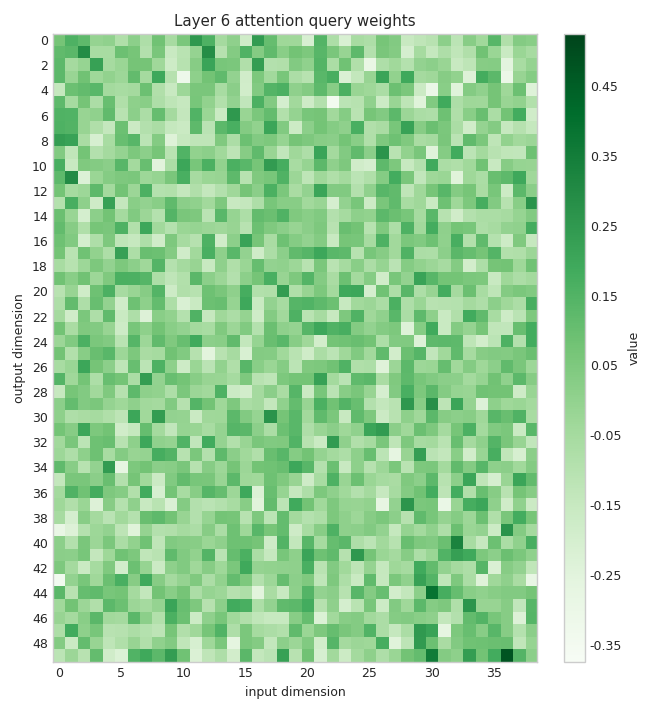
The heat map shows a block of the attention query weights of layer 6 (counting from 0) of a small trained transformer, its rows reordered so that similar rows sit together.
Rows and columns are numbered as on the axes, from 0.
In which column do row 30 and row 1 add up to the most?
17
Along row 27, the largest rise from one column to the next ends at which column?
7
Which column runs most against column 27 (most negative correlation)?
32
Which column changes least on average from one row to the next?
4
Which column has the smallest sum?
5
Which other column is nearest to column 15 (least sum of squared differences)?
20
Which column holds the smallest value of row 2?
25
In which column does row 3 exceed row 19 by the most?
26
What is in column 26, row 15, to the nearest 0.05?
0.05
